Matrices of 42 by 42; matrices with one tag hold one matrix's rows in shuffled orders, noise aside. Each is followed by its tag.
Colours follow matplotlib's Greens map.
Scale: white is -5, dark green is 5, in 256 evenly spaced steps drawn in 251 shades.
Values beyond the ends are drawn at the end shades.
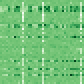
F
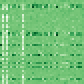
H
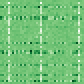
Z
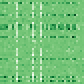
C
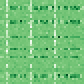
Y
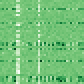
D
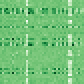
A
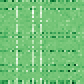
C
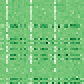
Y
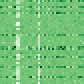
D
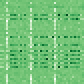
Y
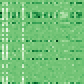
H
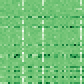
F
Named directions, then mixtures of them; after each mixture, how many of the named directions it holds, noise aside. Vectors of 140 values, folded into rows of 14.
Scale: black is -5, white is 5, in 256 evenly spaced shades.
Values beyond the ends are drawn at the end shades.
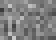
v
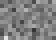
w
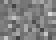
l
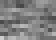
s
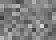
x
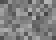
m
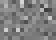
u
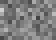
two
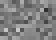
two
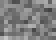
four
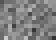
three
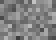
three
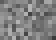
two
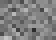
three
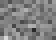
two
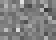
one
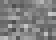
two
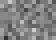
one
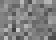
four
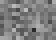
four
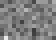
one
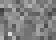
three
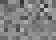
two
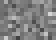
one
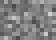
one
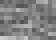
two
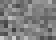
three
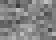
two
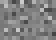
one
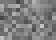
one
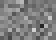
two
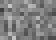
one
